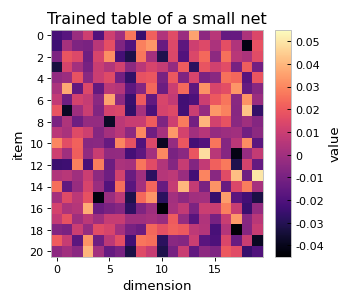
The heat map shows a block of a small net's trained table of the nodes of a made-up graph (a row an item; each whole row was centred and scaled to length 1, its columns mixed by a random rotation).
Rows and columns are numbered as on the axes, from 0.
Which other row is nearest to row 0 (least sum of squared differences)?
18
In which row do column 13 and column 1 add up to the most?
2
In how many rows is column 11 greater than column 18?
13
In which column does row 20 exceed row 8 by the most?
3
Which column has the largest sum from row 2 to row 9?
16
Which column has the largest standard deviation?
17
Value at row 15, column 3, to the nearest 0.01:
0.02
